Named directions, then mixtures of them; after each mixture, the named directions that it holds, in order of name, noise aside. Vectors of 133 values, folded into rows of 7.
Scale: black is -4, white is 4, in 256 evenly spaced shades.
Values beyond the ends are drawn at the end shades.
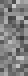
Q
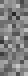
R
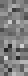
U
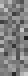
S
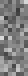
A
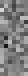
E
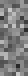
A, Q, R.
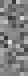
E, Q.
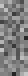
S.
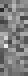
E.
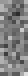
A, E, S.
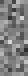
E, Q, U.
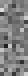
E, S, U.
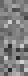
U.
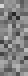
R.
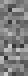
U.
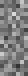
R.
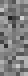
E, Q, R.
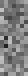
A, E.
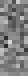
E, Q.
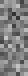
R.
